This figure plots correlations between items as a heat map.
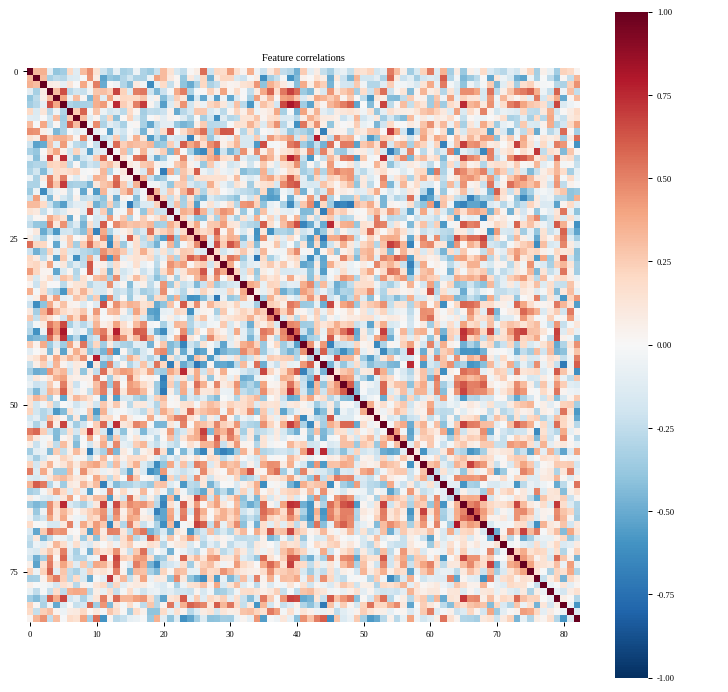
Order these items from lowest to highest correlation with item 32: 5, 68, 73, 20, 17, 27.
68, 5, 73, 17, 27, 20
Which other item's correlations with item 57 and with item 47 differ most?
42
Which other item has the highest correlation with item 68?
64
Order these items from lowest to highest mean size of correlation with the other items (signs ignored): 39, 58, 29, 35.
58, 29, 35, 39
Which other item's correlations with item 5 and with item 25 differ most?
17
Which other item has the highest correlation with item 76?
12
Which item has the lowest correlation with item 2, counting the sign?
18
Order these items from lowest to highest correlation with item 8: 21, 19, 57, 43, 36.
19, 21, 57, 36, 43
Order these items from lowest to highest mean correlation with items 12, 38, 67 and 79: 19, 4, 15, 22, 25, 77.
19, 77, 25, 15, 22, 4
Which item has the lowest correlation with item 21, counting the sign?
44
